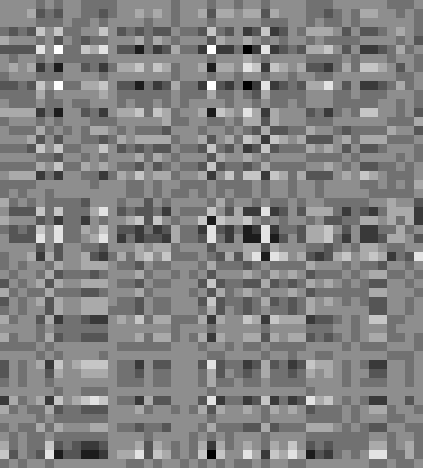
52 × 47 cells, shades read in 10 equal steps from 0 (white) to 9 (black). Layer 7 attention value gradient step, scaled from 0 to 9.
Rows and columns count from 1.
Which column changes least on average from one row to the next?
13
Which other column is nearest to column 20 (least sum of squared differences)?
45
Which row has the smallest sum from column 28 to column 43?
29
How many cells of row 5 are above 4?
18
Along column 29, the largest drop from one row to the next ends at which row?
28
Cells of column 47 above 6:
2
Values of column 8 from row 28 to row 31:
4 4 4 5
